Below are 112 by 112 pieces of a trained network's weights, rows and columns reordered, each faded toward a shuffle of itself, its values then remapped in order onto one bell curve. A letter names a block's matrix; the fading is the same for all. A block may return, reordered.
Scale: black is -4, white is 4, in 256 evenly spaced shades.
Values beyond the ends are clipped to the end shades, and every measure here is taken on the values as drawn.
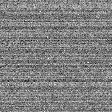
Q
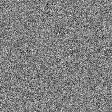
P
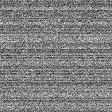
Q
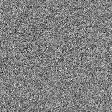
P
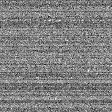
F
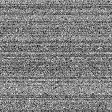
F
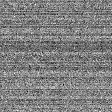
F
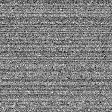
F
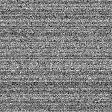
Q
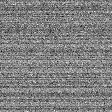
F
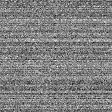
Q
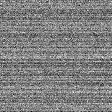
Q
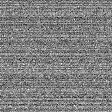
Q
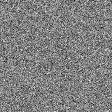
P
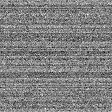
F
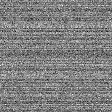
Q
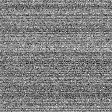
Q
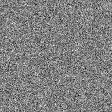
P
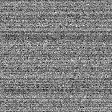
F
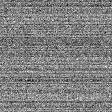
Q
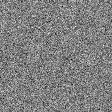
P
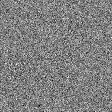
P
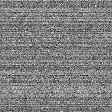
Q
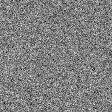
P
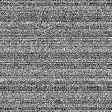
Q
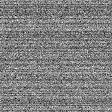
F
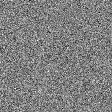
P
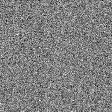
P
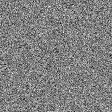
P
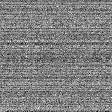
Q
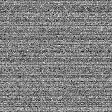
Q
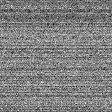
F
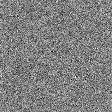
P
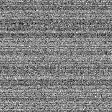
Q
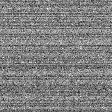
F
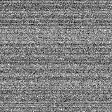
F
